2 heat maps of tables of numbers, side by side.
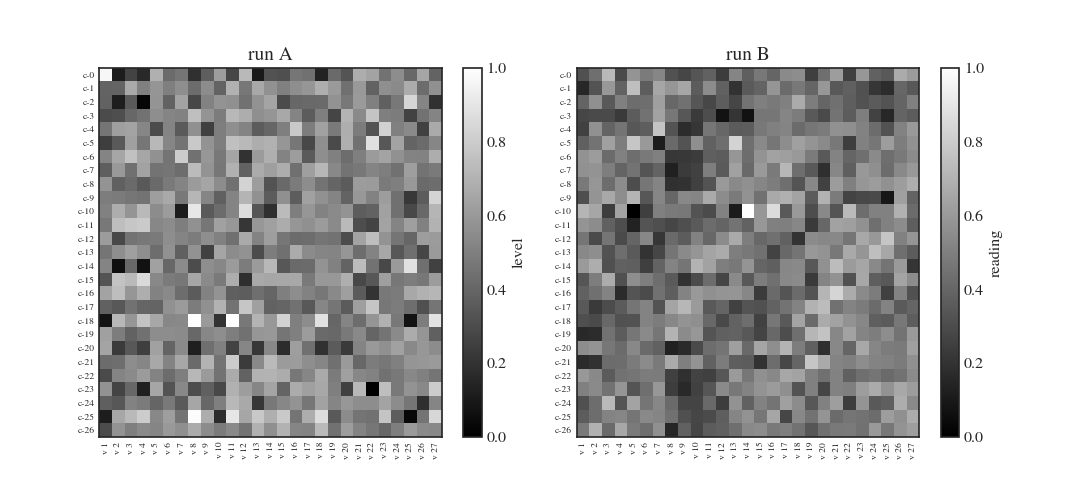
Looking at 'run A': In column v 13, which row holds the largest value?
c-25
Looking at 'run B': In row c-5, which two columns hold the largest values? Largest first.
v 13, v 5
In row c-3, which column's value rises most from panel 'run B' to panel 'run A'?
v 12
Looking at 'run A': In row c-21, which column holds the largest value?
v 11
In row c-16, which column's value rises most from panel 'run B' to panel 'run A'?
v 4
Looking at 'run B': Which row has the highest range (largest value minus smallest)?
c-10
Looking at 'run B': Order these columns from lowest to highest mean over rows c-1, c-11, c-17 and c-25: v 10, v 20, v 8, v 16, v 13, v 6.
v 13, v 10, v 6, v 8, v 16, v 20
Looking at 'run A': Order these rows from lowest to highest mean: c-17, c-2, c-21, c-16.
c-2, c-17, c-16, c-21
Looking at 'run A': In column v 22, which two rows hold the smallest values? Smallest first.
c-23, c-16
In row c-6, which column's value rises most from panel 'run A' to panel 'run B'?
v 17
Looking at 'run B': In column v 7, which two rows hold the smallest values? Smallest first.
c-5, c-12
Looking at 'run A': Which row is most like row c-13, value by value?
c-4
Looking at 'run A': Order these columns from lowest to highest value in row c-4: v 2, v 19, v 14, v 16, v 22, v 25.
v 22, v 14, v 19, v 25, v 2, v 16
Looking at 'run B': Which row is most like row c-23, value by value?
c-8
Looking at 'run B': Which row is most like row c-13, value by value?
c-14
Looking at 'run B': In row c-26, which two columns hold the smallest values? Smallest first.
v 8, v 10
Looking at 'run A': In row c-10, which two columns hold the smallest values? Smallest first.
v 7, v 14
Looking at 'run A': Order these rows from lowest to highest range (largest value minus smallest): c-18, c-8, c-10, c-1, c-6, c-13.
c-1, c-13, c-8, c-6, c-10, c-18
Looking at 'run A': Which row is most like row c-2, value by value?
c-14
